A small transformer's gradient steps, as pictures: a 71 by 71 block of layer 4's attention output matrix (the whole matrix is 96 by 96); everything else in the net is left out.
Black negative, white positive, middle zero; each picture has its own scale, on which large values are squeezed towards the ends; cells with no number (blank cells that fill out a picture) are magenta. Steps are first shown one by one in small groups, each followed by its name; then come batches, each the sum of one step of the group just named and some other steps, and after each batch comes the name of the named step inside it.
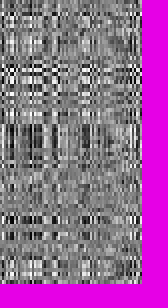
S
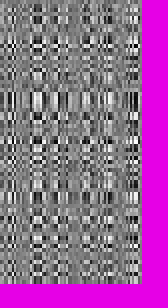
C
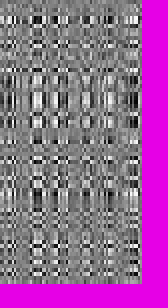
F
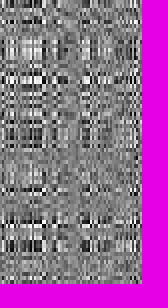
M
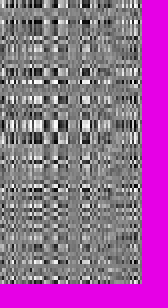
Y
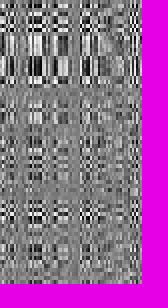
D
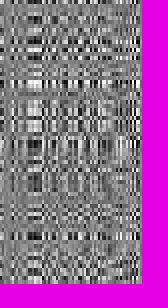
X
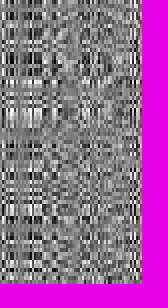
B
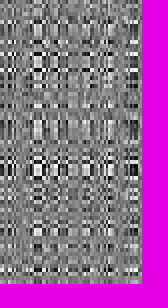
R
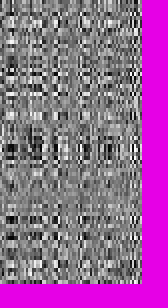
S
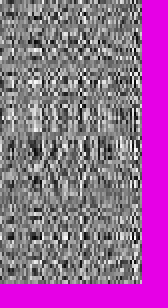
X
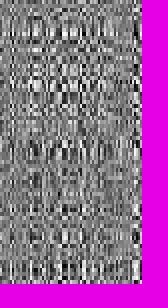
X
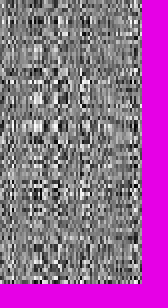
Y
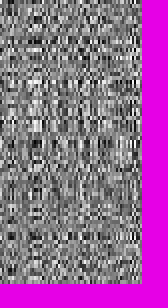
X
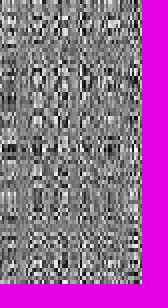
F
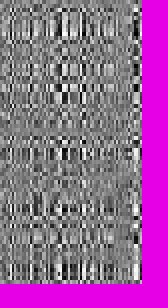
C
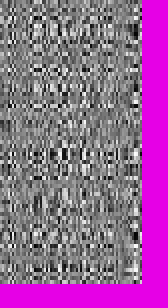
R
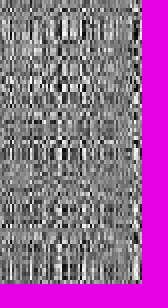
M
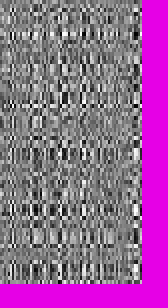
F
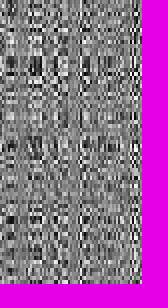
D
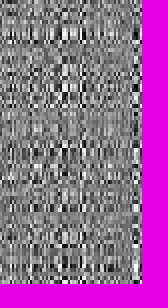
R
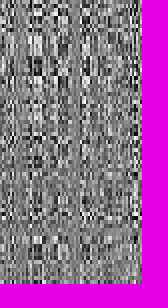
D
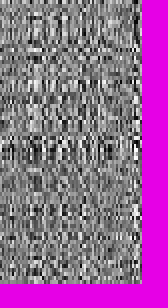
X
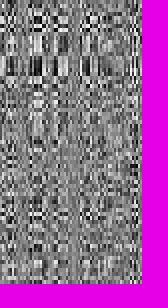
D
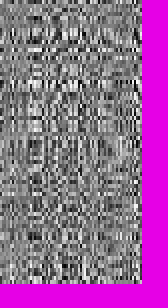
X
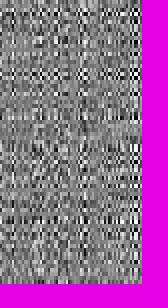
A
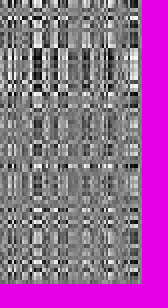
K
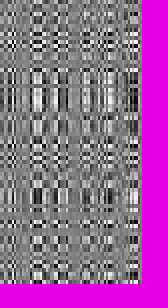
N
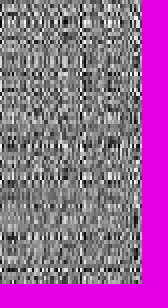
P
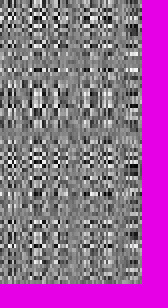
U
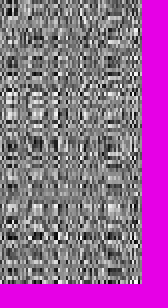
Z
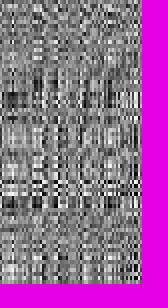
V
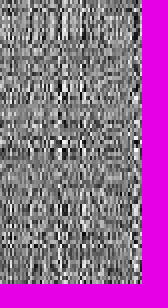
Z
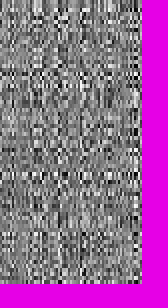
P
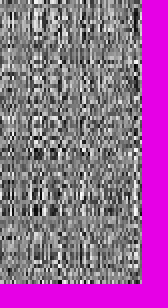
N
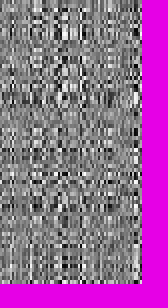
V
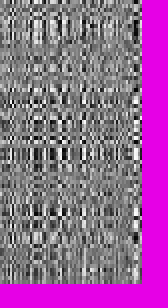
U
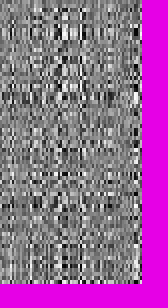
V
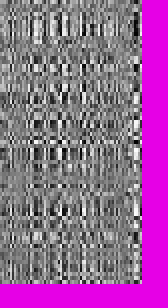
K
